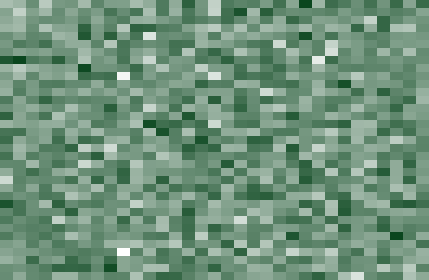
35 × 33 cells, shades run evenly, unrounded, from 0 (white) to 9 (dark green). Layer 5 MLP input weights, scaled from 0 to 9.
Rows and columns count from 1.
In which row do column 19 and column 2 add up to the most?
8
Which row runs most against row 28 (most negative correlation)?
32
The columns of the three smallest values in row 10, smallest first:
10, 17, 28
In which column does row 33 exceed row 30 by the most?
6
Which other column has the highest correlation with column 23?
15
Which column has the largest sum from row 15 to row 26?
16
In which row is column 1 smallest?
23
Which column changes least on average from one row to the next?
33
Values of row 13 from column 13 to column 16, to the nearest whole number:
5 6 7 4
